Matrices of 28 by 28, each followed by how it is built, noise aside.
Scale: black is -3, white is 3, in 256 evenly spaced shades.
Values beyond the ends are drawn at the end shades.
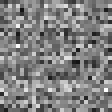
blocks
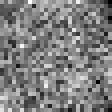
smooth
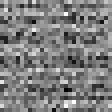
blocks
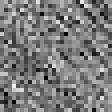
Toeplitz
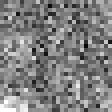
smooth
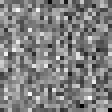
blocks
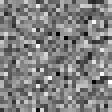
repeating rows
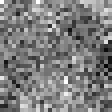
smooth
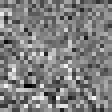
lower triangular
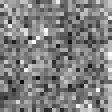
smooth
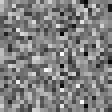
repeating rows
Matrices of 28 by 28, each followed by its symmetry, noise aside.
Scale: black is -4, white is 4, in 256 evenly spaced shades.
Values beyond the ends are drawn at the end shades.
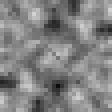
same after a half turn.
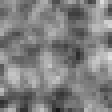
antisymmetric.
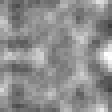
mirrored top to bottom.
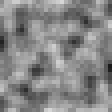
same after a half turn.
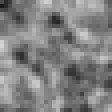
symmetric.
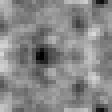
mirrored top to bottom.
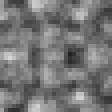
mirrored top to bottom.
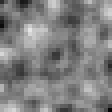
symmetric.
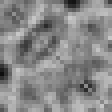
symmetric.
